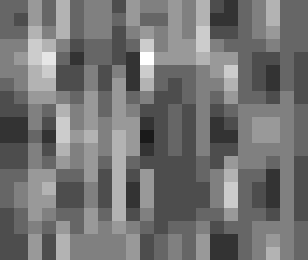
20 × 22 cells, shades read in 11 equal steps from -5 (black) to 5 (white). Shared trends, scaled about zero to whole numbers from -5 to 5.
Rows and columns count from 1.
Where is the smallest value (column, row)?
11, 11
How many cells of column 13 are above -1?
7
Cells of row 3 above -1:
13
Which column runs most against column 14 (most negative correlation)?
9
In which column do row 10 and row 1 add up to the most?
5
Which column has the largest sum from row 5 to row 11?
3
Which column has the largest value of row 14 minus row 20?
17
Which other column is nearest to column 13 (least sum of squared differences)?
14
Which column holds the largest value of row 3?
15
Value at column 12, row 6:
-1
